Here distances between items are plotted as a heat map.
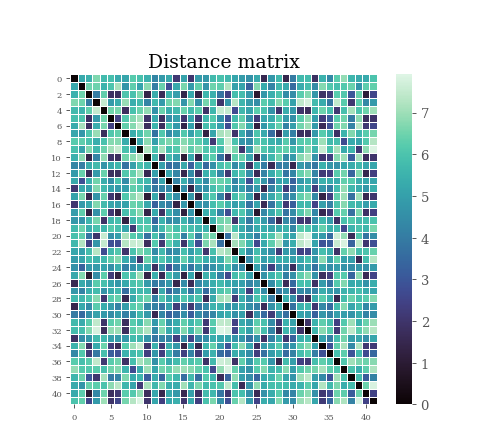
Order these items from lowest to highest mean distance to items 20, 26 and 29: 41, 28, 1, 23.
41, 23, 1, 28
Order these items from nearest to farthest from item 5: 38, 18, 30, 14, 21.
21, 38, 30, 14, 18
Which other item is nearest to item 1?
13
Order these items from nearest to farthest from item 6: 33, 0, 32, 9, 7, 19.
33, 0, 19, 7, 32, 9
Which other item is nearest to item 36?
28
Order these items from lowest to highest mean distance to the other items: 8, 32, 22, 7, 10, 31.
10, 7, 22, 31, 32, 8
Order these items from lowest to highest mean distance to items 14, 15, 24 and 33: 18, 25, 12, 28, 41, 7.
12, 25, 41, 18, 7, 28
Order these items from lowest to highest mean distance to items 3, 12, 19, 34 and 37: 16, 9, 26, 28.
26, 16, 28, 9
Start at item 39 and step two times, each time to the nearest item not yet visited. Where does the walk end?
9
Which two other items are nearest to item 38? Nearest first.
20, 3
